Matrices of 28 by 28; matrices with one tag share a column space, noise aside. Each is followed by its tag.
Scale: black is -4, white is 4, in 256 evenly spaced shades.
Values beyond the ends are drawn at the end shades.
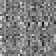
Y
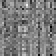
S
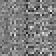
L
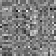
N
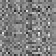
L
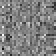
Y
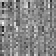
S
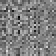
N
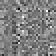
N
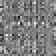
Y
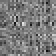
Y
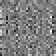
N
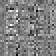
N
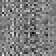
L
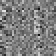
N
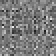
N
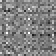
L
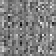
Y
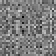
N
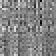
S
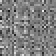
N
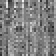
S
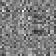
N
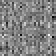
Y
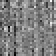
S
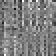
S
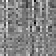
S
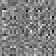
N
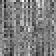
S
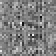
Y
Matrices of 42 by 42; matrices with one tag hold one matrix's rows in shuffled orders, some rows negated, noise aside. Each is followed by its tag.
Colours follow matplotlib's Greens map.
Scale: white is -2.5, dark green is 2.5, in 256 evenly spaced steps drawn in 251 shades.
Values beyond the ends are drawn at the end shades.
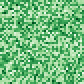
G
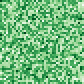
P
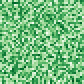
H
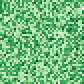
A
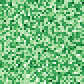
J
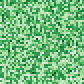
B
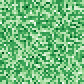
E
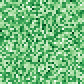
H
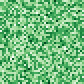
B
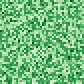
H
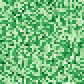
H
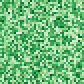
J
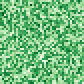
B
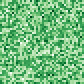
E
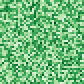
H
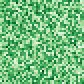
H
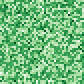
J
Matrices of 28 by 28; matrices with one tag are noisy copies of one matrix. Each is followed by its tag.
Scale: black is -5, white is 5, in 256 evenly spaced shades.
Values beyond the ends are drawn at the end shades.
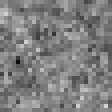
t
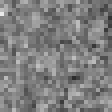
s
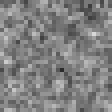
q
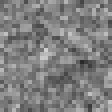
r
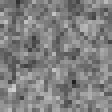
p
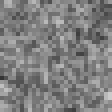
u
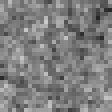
u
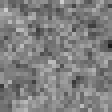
t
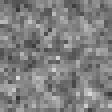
p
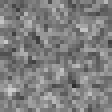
p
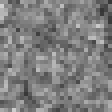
s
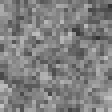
u
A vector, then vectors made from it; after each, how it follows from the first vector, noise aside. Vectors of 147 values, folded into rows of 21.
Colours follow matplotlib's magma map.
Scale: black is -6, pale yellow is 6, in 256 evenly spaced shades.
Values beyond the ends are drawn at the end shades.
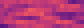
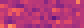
reversed, negated, partly zeroed.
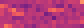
reversed, negated, partly zeroed.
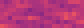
negated, shrunk.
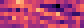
wrapped around, scaled up.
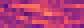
wrapped around, negated.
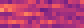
wrapped around, negated.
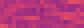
negated, shrunk.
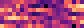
wrapped around, negated, scaled up.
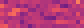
reversed, negated, partly zeroed.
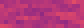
negated, shrunk.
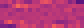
reversed, partly zeroed.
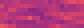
negated, shrunk.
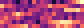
wrapped around, negated, scaled up.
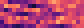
wrapped around, scaled up.
